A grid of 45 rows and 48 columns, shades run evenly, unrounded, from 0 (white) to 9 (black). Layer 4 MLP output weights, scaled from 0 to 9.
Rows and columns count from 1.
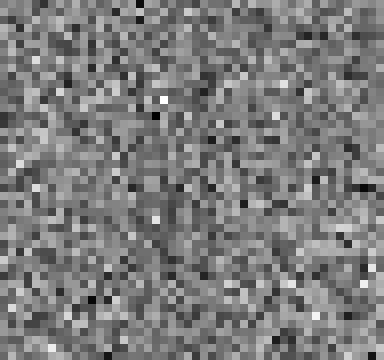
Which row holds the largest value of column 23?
24
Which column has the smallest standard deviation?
19
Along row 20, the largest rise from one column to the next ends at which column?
16
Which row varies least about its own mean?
42
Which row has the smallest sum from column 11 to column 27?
13
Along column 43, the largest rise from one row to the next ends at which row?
30
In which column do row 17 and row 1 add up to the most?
18
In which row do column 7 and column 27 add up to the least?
44
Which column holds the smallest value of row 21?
3
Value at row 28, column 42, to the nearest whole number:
4
